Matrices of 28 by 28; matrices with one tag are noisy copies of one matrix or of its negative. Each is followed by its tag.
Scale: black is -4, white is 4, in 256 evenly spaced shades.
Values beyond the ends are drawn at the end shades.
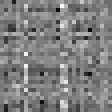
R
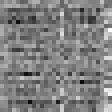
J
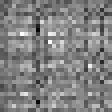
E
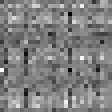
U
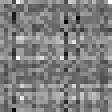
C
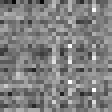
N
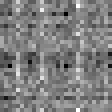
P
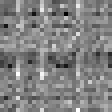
P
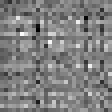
E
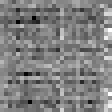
J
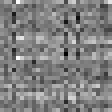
C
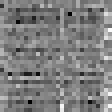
J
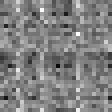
P
